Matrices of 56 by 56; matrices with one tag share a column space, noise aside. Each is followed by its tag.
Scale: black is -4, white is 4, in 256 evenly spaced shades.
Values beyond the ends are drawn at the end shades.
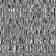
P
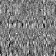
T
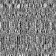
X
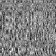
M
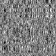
P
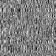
P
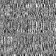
X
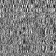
P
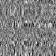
T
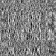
M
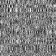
P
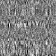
T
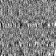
T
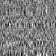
T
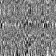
T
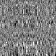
T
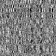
P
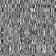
P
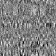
T
